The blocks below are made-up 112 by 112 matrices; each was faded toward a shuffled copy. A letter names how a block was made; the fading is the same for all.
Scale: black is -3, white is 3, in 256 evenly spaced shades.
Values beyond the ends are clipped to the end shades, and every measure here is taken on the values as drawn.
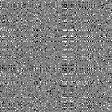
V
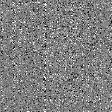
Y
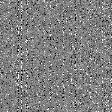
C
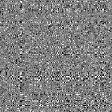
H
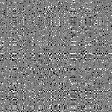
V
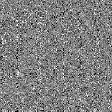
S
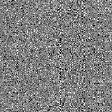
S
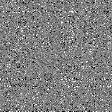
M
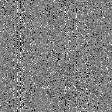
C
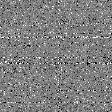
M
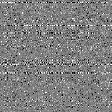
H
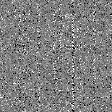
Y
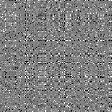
V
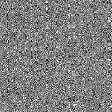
S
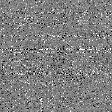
M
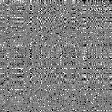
V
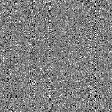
S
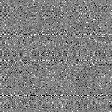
H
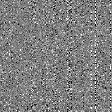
S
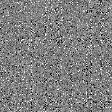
Y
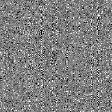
S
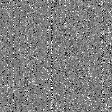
C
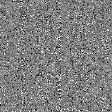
Y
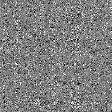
Y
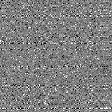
H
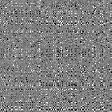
V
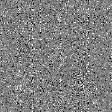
Y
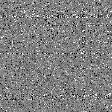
M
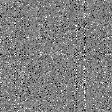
Y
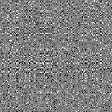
V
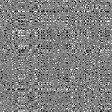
V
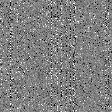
C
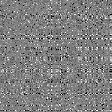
V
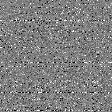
M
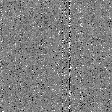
C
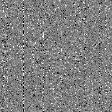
C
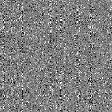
S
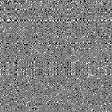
H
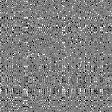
V
